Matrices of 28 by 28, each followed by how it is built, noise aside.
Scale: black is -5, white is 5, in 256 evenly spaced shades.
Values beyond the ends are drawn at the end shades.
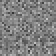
repeating columns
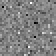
sparse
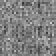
blocks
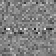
uneven rows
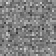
blocks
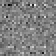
uneven rows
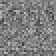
repeating columns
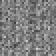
blocks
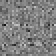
uneven rows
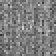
blocks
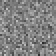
repeating columns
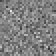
diagonal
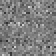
uneven rows
